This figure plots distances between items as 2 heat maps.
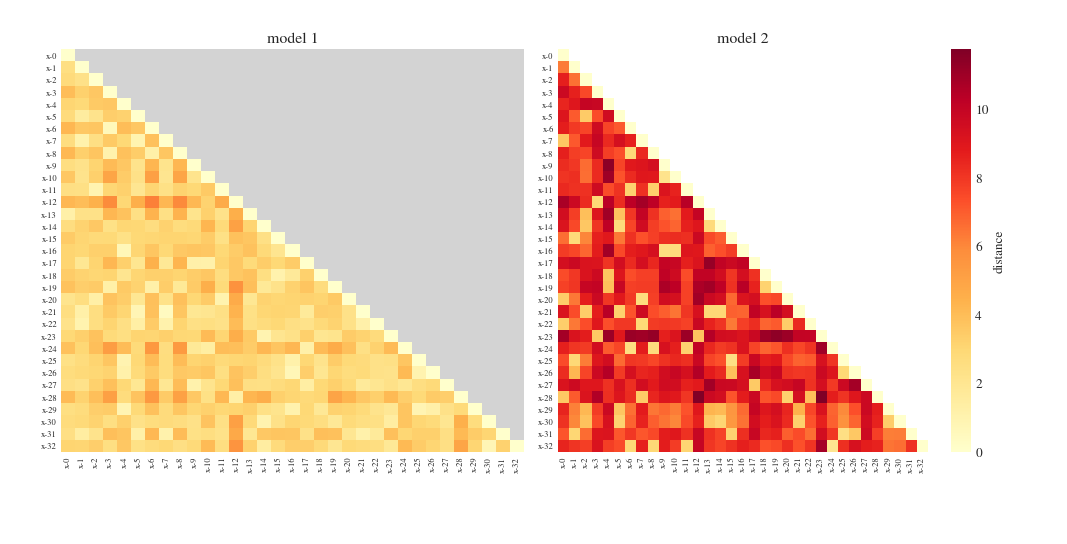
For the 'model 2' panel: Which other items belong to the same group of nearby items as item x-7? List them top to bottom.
x-0, x-20, x-22, x-28
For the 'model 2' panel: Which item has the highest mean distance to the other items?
x-23
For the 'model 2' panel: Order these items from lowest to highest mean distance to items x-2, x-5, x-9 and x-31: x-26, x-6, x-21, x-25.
x-21, x-25, x-26, x-6
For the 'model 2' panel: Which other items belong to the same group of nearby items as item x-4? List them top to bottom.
x-18, x-19
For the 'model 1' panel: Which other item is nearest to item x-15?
x-18
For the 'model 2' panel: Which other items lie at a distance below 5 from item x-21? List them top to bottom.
x-2, x-5, x-13, x-14, x-29, x-30
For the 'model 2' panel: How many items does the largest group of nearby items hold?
7
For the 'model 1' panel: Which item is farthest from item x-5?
x-12
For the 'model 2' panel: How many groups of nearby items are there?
8
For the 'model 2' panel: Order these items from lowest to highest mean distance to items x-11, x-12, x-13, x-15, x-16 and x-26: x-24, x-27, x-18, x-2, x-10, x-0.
x-2, x-10, x-24, x-0, x-18, x-27
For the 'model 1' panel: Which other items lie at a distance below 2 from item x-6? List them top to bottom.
x-3, x-8, x-19
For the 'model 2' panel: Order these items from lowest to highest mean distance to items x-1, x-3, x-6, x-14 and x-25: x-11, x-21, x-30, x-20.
x-30, x-21, x-11, x-20
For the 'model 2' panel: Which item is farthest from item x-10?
x-4
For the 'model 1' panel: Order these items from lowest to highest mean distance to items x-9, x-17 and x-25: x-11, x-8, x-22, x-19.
x-22, x-11, x-19, x-8
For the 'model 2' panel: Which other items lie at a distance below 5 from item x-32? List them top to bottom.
x-6, x-8, x-11, x-24
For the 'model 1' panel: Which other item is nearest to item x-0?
x-13
